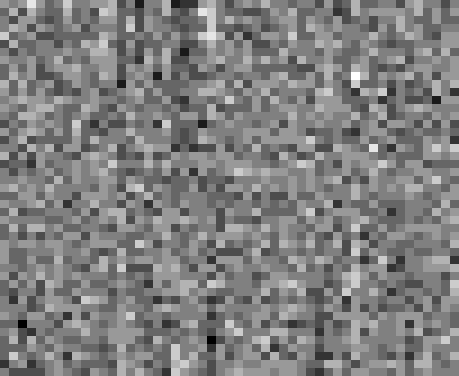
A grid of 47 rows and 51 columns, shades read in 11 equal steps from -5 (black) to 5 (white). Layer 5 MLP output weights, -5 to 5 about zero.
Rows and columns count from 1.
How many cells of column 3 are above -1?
27
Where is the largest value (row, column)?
10, 40
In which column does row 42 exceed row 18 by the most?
51
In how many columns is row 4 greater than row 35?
15
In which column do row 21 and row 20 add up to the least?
4
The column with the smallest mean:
44
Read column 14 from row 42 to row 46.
1 1 2 1 2
